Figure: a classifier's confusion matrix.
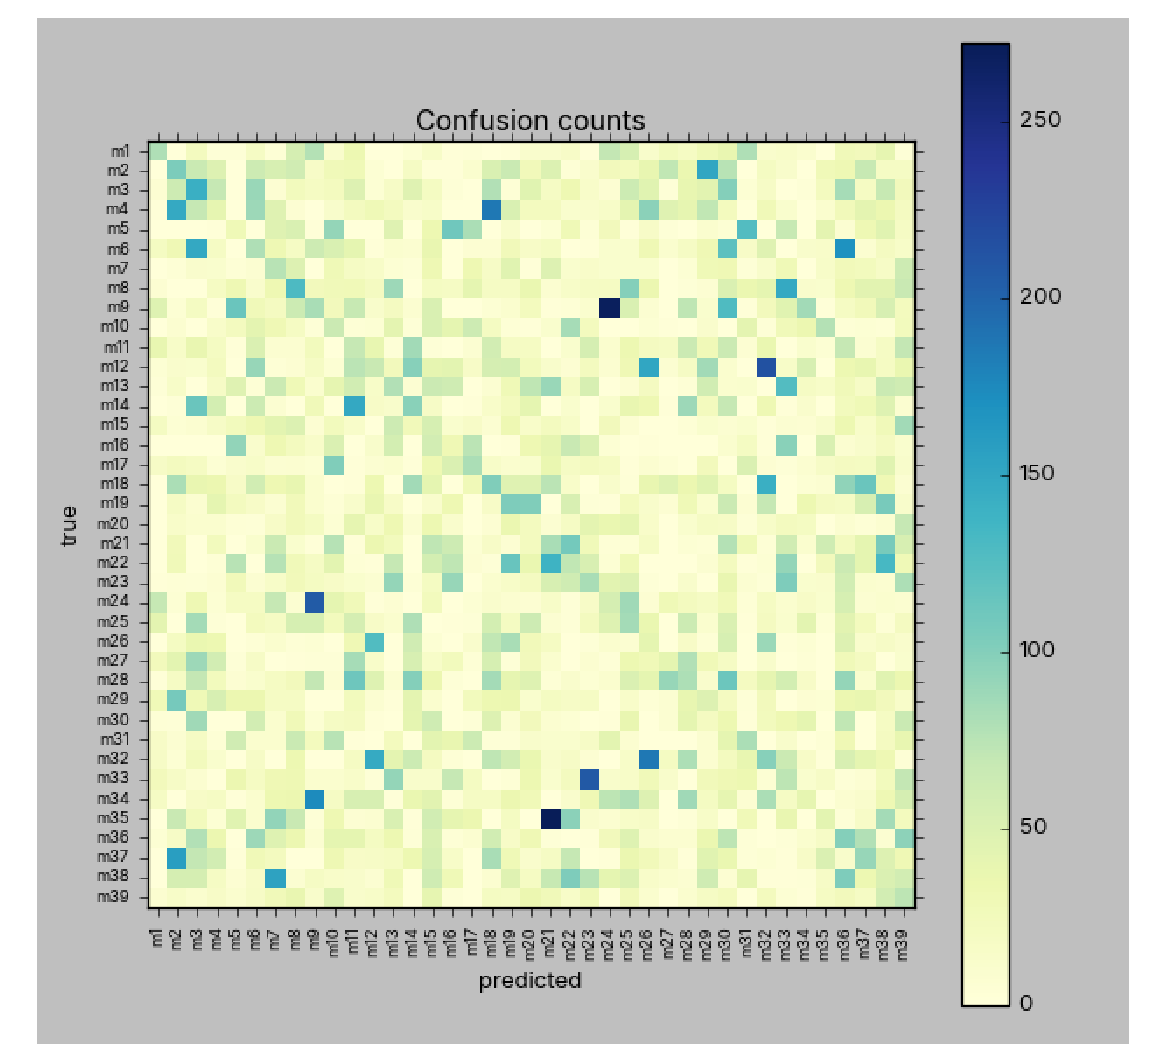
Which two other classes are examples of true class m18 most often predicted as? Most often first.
m32, m37
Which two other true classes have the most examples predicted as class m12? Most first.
m32, m26
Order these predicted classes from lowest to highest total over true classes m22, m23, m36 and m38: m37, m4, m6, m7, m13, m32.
m32, m4, m6, m37, m13, m7
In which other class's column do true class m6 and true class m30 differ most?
m36
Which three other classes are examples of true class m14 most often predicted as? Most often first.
m11, m3, m28
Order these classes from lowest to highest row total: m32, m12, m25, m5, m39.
m39, m5, m25, m32, m12
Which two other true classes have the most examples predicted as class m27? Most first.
m28, m2
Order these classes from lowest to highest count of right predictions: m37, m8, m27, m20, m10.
m20, m27, m10, m37, m8
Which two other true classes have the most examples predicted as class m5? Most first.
m9, m16
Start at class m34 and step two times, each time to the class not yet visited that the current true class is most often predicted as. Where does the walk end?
m24
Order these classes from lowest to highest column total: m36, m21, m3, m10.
m10, m21, m3, m36
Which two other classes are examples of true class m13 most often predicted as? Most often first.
m33, m21
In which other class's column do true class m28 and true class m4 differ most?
m2
